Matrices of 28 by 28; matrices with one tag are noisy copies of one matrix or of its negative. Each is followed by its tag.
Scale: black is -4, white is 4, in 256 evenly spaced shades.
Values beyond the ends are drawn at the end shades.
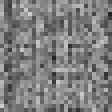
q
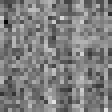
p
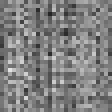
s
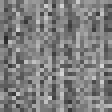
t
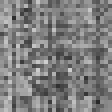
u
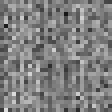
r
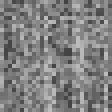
p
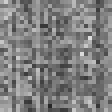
u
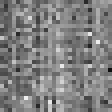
u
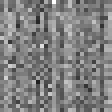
t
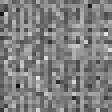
r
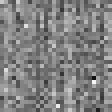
t
